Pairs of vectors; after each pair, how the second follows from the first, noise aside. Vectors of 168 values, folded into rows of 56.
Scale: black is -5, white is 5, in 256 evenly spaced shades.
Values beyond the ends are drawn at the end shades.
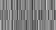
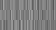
wrapped around, shrunk.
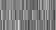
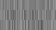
wrapped around, negated, shrunk.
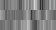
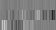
wrapped around, negated, partly zeroed.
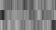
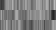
reversed.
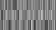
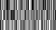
wrapped around, scaled up.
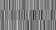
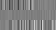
wrapped around, negated, partly zeroed.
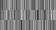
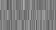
wrapped around, negated, shrunk.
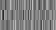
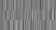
reversed, negated, shrunk.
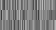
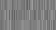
wrapped around, negated, shrunk.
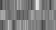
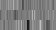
wrapped around, negated, partly zeroed.
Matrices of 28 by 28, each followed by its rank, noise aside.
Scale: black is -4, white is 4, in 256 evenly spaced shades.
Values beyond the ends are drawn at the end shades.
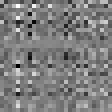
three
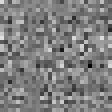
six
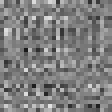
three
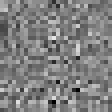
four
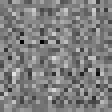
six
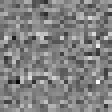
six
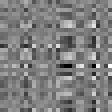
two
